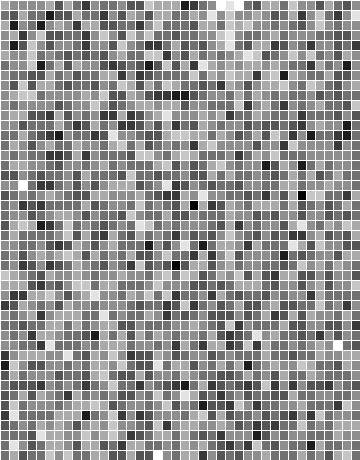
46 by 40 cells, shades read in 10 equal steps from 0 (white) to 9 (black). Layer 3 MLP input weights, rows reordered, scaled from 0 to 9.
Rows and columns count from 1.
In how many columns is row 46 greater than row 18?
14
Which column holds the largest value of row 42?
10
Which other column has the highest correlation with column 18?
39
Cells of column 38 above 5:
15
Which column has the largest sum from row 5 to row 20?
34
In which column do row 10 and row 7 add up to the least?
4
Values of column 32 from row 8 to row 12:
8 2 4 7 5
